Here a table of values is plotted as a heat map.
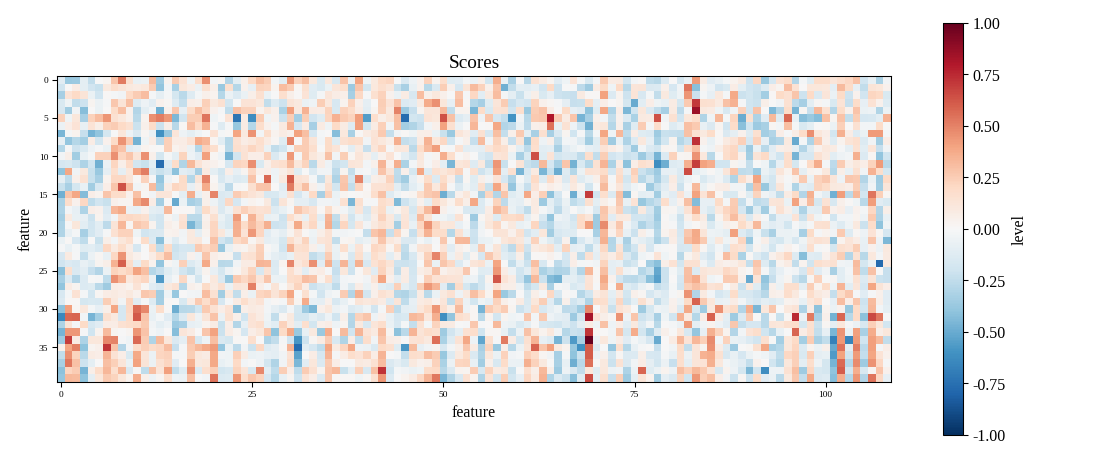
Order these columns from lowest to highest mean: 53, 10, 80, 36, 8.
36, 80, 53, 10, 8
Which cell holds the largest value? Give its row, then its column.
34, 69
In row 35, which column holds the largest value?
6
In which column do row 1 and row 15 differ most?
69
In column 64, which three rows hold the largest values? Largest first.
5, 6, 35
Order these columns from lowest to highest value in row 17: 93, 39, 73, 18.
18, 93, 39, 73
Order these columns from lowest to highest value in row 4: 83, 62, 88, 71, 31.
88, 31, 62, 71, 83
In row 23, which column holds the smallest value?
97
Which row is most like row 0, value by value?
14
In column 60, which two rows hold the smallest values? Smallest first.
12, 10
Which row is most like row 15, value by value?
39
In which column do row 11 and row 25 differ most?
83
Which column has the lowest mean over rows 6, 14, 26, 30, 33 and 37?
0
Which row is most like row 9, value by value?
17
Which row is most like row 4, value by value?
8
